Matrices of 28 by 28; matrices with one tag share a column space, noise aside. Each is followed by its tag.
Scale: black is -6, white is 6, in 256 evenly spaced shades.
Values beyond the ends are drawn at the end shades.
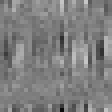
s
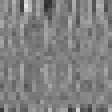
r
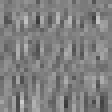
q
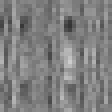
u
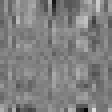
r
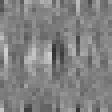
s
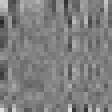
r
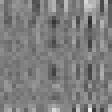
r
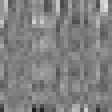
r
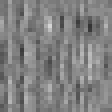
u
